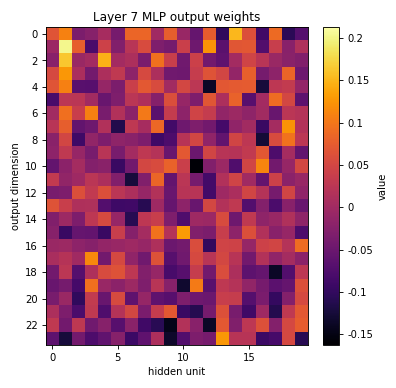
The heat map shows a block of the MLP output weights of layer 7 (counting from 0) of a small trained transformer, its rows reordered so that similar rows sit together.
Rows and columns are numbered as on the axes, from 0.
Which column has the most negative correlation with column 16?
14
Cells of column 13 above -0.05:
19
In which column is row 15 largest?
10
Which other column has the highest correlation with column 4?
1
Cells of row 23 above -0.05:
9
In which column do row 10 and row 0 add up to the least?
11
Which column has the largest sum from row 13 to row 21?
13
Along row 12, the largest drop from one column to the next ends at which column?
12
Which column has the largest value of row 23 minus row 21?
15
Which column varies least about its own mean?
0
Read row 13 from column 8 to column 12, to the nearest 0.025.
0 -0.05 -0.025 -0.05 0.05
